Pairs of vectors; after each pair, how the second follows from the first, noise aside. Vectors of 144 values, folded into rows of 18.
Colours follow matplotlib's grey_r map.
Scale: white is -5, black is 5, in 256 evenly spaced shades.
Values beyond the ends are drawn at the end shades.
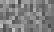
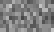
shuffled.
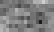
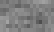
shrunk.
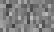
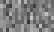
copied.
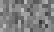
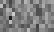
shuffled.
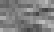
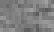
shrunk.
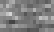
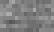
shrunk.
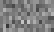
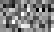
wrapped around, negated, scaled up.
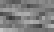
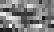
negated, scaled up.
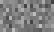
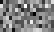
negated, scaled up.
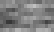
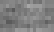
shrunk.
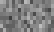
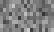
reversed.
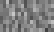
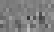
reversed, negated, partly zeroed.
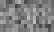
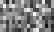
wrapped around, negated, scaled up.
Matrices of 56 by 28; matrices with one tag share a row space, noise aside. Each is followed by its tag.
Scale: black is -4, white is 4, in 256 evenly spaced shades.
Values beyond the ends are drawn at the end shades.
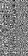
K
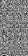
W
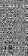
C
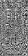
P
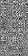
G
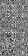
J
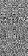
G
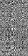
J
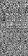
W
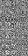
J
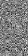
P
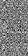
W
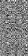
P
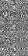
K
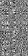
K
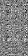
P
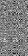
G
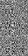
J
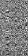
P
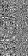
K
